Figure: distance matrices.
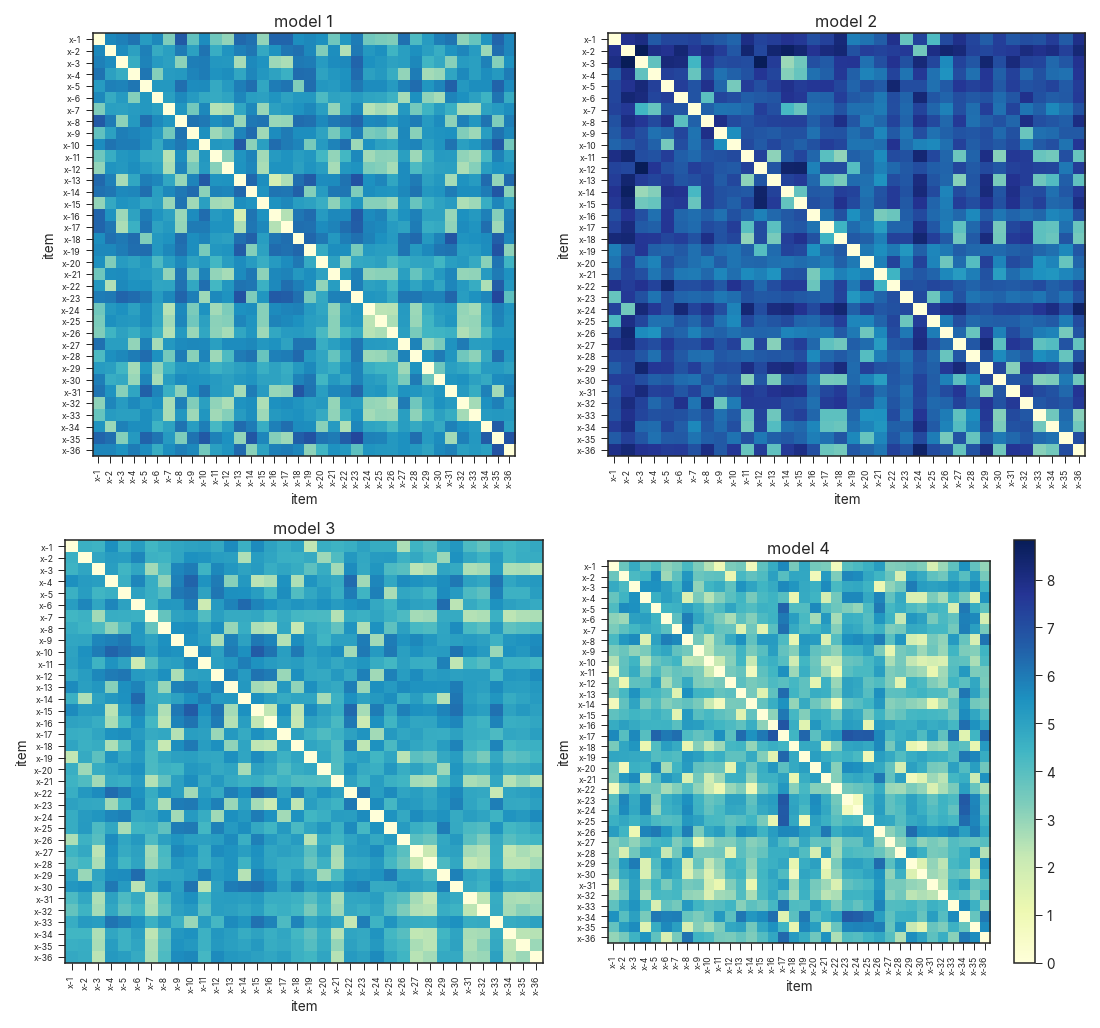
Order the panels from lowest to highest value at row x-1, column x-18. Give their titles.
model 4, model 3, model 1, model 2
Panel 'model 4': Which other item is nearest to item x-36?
x-6
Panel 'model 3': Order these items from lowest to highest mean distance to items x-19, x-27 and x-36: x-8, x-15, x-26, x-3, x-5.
x-3, x-26, x-8, x-5, x-15
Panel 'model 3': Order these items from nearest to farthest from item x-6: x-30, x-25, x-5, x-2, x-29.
x-30, x-25, x-5, x-2, x-29
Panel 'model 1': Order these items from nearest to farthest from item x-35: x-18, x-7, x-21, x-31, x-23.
x-31, x-7, x-21, x-18, x-23
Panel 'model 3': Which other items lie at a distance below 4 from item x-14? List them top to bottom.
x-2, x-20, x-29
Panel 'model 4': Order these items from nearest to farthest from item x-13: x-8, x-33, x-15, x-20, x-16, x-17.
x-15, x-33, x-16, x-20, x-8, x-17
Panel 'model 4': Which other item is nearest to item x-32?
x-10
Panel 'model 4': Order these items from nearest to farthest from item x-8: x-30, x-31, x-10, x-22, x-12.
x-30, x-10, x-31, x-22, x-12
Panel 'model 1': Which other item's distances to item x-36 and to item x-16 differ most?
x-13
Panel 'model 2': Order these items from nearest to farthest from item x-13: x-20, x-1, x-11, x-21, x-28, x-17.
x-11, x-17, x-21, x-20, x-28, x-1
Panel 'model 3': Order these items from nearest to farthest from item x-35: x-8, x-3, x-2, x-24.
x-3, x-8, x-2, x-24
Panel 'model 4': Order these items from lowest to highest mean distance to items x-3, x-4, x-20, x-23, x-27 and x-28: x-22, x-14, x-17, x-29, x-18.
x-22, x-14, x-18, x-29, x-17
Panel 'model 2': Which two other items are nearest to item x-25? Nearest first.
x-23, x-1
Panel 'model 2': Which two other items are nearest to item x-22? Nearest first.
x-16, x-21
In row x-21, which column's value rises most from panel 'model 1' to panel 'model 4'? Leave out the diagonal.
x-26
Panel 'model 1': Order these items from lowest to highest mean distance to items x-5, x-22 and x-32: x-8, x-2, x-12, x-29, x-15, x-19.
x-15, x-12, x-2, x-29, x-19, x-8
